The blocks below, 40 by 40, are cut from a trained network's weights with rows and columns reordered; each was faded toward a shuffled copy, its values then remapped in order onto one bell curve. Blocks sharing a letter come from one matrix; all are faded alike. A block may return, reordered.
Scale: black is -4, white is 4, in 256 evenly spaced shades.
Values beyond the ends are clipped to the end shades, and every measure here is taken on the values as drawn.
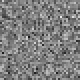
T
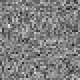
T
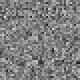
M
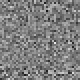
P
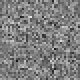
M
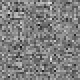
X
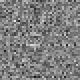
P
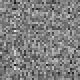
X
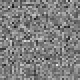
M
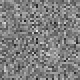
X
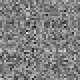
X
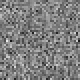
M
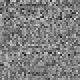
P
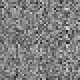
X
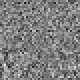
M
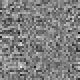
X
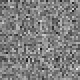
M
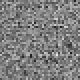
M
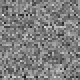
P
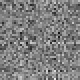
X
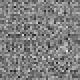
T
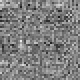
T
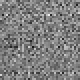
P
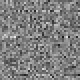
P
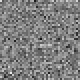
M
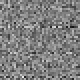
P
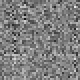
X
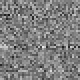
P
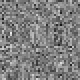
X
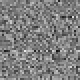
P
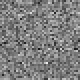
M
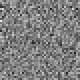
M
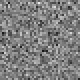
T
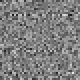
P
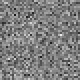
T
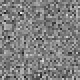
M
